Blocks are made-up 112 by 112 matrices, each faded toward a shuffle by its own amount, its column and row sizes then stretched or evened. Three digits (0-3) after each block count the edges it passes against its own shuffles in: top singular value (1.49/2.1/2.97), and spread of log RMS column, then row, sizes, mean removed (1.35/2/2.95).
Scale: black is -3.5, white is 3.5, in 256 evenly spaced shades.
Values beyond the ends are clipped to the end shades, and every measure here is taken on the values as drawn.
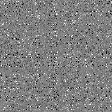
0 2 2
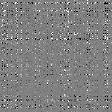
2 3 3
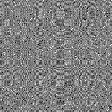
3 1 0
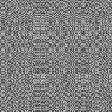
3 0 3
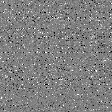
1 1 2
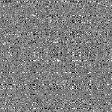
2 1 3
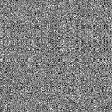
2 1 2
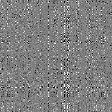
2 3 2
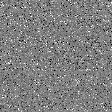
0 0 2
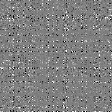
1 3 3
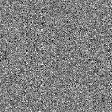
1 2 0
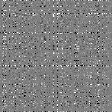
1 3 3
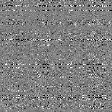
2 2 3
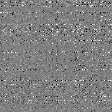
0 2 3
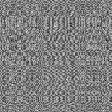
3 1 1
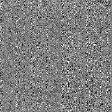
0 3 1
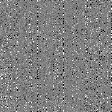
1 3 1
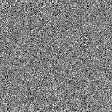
1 1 1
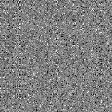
2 2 0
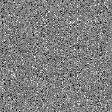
1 2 0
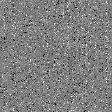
0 2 0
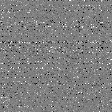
0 1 3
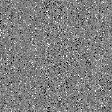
1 2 0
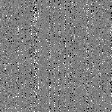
0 3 1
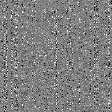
2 3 0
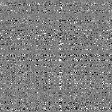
1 2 3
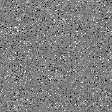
0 1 2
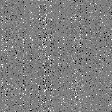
1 3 1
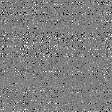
1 2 3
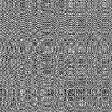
3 2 2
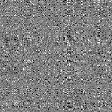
2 2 2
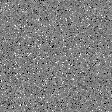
0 0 1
